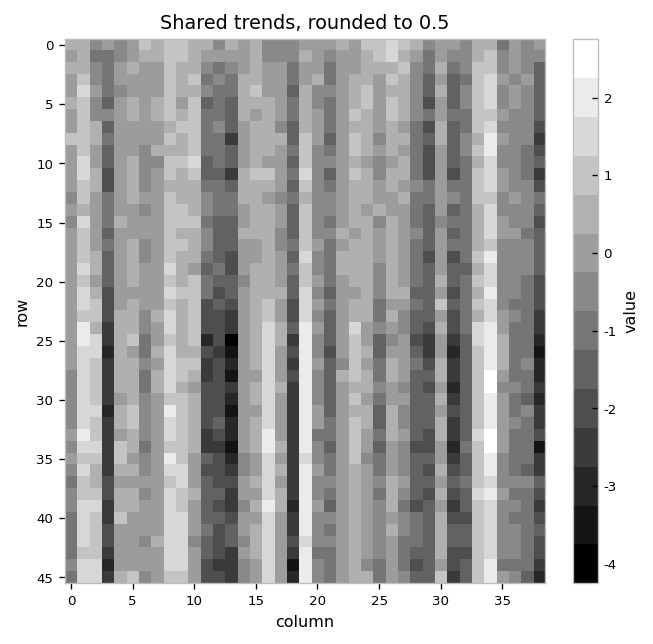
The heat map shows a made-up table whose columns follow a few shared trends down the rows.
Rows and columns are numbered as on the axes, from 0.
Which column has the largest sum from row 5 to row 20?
34
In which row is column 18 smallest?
44
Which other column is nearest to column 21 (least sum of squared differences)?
28
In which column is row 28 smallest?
13
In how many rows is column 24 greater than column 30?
20
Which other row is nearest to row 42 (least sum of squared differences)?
41
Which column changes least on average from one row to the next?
22
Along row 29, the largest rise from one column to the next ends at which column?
19
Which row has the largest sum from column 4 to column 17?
0
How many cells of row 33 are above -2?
31
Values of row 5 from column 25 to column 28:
0 1 0.5 -0.5
